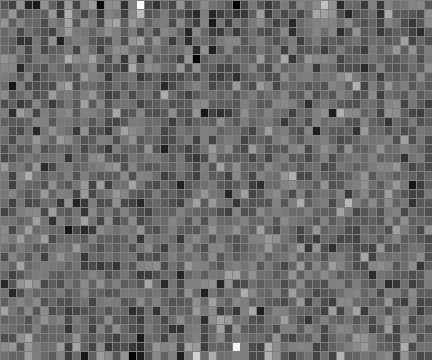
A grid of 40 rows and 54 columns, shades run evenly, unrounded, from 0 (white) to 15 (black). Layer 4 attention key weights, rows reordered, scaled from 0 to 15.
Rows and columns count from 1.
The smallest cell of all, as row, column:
1, 18
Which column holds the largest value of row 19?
6
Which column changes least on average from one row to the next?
31
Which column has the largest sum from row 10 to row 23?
2
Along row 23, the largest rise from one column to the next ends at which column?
10
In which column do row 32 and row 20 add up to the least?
4
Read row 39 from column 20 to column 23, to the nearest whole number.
6 7 7 11
